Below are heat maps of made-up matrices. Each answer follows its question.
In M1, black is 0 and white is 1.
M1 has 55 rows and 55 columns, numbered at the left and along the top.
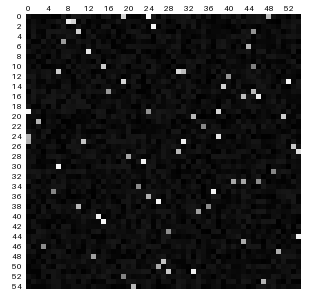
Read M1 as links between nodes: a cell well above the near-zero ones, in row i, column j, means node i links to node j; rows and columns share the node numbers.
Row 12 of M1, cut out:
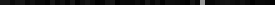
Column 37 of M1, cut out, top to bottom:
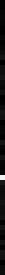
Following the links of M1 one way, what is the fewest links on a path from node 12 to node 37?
7
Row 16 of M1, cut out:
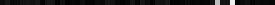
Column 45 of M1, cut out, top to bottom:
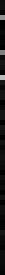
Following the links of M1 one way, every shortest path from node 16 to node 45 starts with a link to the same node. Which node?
node 46
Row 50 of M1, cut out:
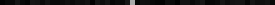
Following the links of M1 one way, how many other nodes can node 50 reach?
3
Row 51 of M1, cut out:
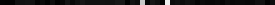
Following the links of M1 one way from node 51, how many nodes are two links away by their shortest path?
4
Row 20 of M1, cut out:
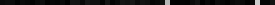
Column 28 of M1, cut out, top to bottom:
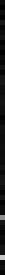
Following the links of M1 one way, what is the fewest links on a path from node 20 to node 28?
2
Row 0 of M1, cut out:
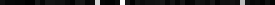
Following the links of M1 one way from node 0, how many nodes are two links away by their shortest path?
2
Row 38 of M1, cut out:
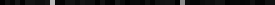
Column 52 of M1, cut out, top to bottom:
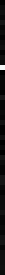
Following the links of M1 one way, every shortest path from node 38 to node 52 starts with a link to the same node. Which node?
node 36
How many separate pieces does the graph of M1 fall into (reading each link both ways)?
9
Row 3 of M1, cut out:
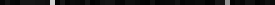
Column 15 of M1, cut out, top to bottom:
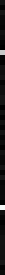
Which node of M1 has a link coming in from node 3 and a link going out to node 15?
node 10
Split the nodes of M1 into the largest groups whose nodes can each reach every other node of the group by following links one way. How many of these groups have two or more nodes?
5
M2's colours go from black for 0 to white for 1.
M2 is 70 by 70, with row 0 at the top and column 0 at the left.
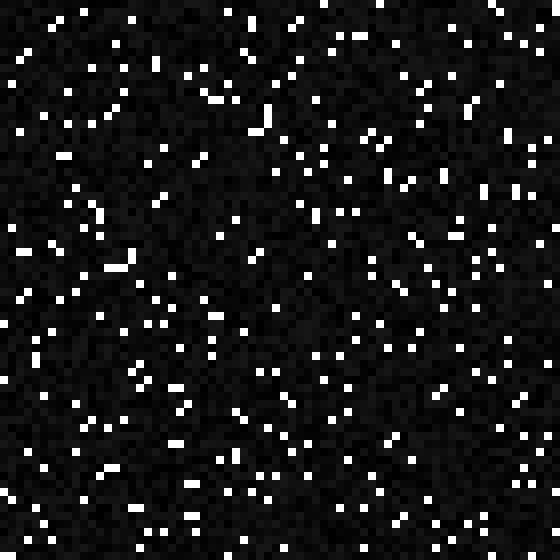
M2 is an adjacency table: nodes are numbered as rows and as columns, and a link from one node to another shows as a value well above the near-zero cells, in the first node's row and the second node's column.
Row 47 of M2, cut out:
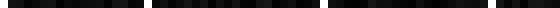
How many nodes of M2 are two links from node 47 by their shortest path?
5
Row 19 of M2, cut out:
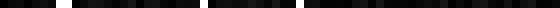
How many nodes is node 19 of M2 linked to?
4
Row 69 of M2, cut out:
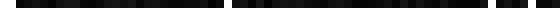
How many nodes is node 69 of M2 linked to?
5
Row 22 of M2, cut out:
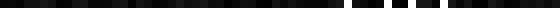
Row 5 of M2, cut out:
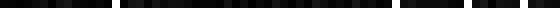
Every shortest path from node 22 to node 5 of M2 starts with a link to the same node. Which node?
node 48
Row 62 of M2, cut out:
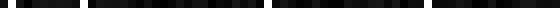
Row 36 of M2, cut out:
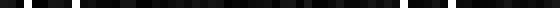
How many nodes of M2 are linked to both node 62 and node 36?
0
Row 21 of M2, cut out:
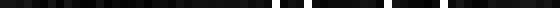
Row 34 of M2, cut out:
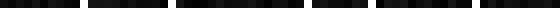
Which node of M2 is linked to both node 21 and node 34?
node 38
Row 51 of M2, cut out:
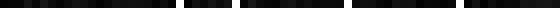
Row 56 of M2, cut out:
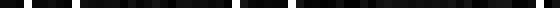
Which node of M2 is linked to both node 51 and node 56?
node 29
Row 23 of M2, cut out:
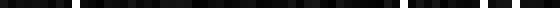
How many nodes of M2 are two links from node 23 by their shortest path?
4
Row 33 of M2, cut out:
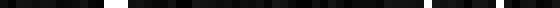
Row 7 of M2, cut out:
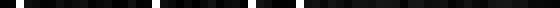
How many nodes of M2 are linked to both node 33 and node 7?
0
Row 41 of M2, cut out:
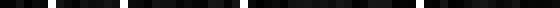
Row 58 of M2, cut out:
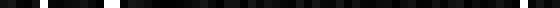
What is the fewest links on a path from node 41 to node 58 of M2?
4
